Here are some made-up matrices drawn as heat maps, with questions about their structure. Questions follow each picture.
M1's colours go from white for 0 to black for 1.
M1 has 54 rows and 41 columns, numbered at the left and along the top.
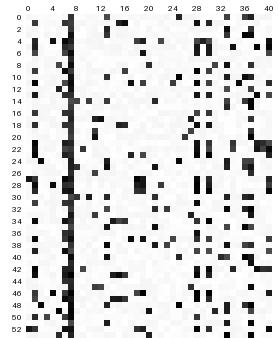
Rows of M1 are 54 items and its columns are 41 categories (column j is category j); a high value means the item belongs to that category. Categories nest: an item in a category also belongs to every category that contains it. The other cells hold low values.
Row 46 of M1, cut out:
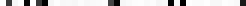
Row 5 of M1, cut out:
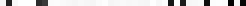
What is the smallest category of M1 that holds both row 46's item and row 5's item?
40
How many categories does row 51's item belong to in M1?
4
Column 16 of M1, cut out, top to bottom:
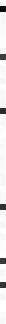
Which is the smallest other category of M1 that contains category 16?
30
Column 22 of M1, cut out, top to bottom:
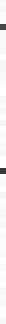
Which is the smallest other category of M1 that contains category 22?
4
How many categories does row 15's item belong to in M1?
3
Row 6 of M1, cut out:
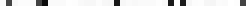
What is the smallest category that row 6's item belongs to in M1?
19
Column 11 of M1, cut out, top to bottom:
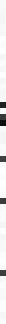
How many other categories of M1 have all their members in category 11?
3
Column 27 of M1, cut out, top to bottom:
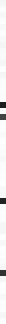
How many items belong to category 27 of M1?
4
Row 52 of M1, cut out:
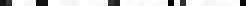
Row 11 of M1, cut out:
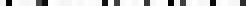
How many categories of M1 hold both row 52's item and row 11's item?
7
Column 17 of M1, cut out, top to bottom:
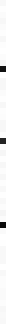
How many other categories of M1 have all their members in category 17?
2
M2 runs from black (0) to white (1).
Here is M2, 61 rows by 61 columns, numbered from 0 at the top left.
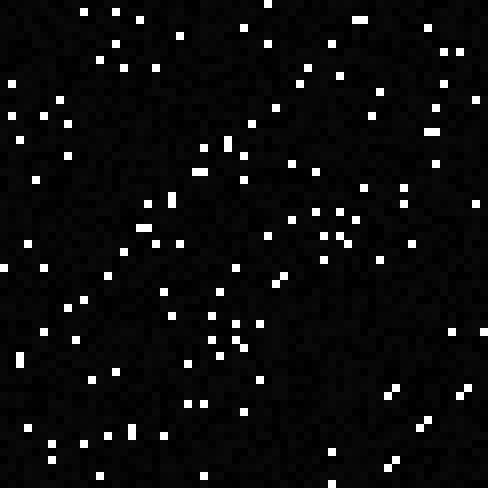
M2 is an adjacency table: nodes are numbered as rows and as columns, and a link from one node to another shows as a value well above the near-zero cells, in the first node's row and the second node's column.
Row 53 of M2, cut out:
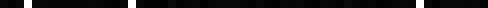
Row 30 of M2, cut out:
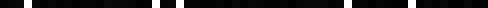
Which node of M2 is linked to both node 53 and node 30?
node 3
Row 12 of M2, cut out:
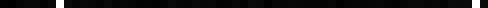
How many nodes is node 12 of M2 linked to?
2
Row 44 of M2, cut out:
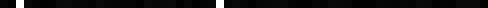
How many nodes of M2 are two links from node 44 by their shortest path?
3
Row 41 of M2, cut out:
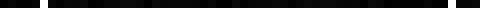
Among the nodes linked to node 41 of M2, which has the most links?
node 5
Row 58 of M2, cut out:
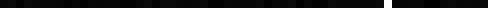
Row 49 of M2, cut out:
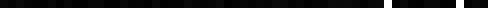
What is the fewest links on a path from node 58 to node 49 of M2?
2
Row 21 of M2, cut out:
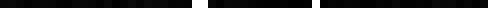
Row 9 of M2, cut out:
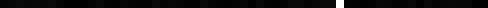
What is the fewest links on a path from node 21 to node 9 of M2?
4
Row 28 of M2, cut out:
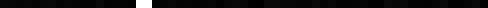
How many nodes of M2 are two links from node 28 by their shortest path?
2
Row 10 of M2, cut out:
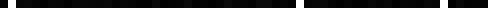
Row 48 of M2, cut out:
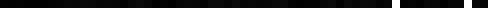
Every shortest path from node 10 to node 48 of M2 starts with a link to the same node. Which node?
node 55
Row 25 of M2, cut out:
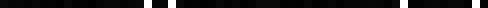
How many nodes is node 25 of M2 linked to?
4
